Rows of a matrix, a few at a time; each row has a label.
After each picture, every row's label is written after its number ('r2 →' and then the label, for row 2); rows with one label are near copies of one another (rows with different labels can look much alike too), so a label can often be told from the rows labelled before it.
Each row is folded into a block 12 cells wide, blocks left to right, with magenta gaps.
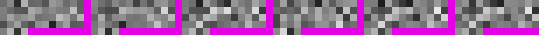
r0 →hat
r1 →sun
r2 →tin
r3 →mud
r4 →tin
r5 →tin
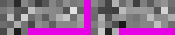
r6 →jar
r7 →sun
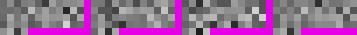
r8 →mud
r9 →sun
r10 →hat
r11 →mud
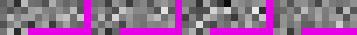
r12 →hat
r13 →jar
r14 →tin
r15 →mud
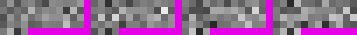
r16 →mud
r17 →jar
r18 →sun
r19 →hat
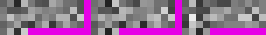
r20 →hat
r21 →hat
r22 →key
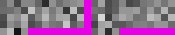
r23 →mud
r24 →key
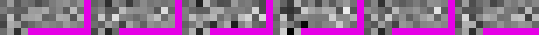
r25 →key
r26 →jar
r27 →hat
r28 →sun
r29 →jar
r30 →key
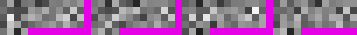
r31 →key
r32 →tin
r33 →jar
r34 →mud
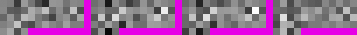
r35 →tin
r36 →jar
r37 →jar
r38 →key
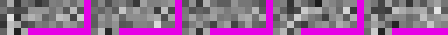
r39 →key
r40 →mud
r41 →hat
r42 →tin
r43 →sun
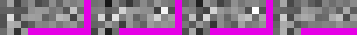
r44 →key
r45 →jar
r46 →jar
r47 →key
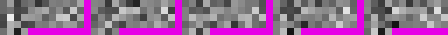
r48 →key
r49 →tin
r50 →hat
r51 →sun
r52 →sun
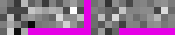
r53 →sun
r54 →jar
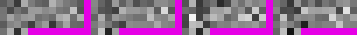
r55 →hat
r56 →sun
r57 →key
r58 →sun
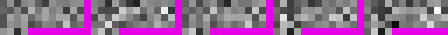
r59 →mud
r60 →tin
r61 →mud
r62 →key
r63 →sun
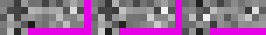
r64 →sun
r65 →sun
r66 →jar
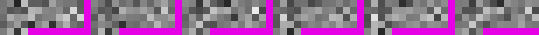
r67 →hat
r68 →sun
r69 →tin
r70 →key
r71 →key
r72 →tin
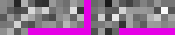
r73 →tin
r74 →jar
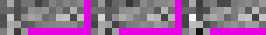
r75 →key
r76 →key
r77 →key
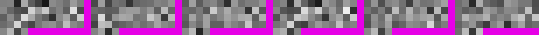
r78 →tin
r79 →key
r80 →mud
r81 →tin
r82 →mud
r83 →hat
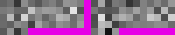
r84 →jar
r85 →key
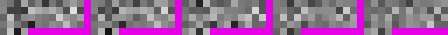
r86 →sun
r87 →sun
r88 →hat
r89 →jar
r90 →mud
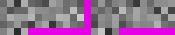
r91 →hat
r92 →mud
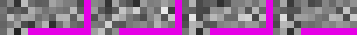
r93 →hat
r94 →tin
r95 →key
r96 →key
